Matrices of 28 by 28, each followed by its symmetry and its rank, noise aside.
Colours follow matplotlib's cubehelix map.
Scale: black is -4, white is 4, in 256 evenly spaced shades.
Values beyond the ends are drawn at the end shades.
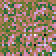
symmetric, rank four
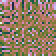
no symmetry, rank four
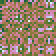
symmetric, rank four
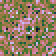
symmetric, rank six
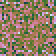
antisymmetric, rank eight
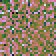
no symmetry, rank four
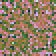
antisymmetric, rank eight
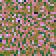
no symmetry, rank eight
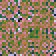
symmetric, rank four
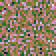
antisymmetric, rank eight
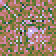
symmetric, rank six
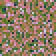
antisymmetric, rank six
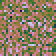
no symmetry, rank eight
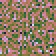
no symmetry, rank six
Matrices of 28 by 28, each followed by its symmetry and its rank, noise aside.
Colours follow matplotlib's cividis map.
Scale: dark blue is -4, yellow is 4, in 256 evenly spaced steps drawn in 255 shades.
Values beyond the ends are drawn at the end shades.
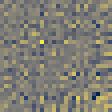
symmetric, rank five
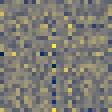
no symmetry, rank four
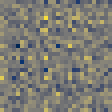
antisymmetric, rank four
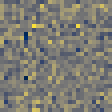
antisymmetric, rank six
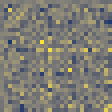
symmetric, rank six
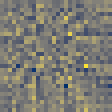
antisymmetric, rank four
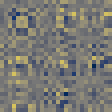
symmetric, rank four
